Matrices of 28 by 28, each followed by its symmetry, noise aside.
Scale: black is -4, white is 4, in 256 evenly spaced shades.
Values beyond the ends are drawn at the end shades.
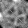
symmetric.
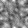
same after a half turn.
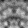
mirrored left to right.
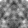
mirrored left to right.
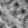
symmetric across the other diagonal.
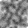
same after a half turn.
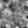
antisymmetric.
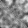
symmetric across the other diagonal.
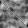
same after a half turn.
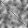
same after a half turn.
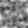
same after a half turn.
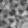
symmetric.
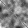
symmetric across the other diagonal.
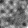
symmetric.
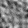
antisymmetric.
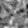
antisymmetric.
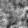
antisymmetric.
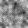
symmetric across the other diagonal.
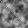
symmetric across the other diagonal.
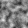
antisymmetric.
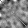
symmetric.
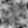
same after a half turn.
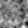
antisymmetric.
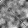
symmetric.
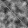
symmetric across the other diagonal.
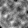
symmetric across the other diagonal.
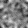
antisymmetric.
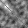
symmetric.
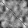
same after a half turn.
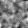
antisymmetric.
